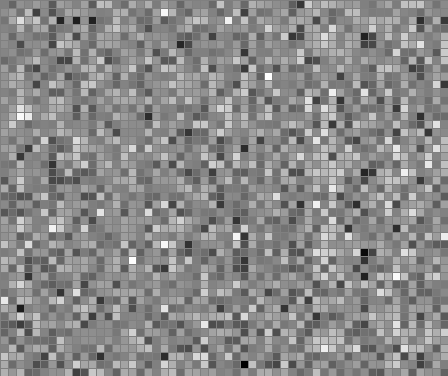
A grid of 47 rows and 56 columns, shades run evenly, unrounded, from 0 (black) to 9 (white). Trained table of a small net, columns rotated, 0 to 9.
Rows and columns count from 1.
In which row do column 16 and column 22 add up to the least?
26
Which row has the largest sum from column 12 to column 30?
13
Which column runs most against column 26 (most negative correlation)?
51
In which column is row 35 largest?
50
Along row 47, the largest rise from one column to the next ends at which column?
12
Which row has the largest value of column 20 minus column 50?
29
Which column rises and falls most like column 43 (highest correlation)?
40
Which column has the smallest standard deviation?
18
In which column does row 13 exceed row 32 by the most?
46
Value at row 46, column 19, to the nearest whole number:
3
